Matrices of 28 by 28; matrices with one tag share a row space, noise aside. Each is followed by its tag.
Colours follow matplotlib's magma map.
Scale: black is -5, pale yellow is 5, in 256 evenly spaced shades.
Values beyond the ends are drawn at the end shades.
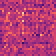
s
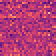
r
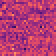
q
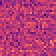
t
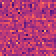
t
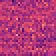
t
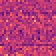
s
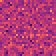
s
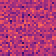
s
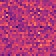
s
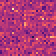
t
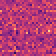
r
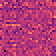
r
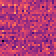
q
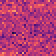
q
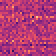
t
